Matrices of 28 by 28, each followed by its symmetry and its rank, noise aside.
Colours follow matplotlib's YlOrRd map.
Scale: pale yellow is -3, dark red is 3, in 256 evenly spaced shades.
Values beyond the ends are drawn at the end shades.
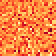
no symmetry, rank six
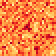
symmetric, rank seven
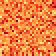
no symmetry, rank seven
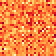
antisymmetric, rank six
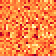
no symmetry, rank six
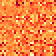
no symmetry, rank five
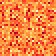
no symmetry, rank six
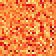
no symmetry, rank six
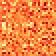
no symmetry, rank five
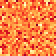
no symmetry, rank seven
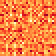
antisymmetric, rank six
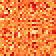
no symmetry, rank seven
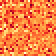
no symmetry, rank six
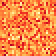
symmetric, rank seven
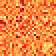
symmetric, rank six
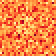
symmetric, rank six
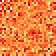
symmetric, rank six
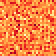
antisymmetric, rank six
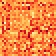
symmetric, rank seven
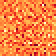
no symmetry, rank six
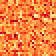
antisymmetric, rank six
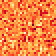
antisymmetric, rank six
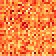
symmetric, rank seven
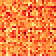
antisymmetric, rank six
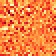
no symmetry, rank six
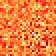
symmetric, rank five
